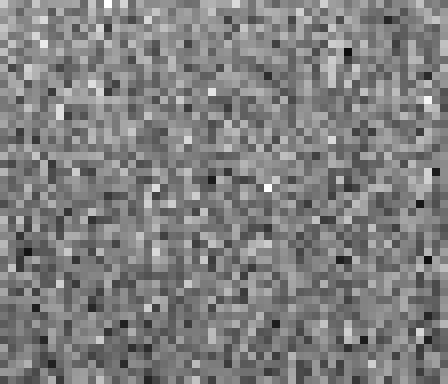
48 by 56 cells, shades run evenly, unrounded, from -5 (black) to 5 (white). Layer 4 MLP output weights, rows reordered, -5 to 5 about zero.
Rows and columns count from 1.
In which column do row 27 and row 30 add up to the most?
26
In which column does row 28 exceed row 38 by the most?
44
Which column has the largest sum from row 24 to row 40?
20
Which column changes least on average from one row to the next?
22
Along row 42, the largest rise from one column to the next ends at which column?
53
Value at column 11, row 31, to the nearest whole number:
-1
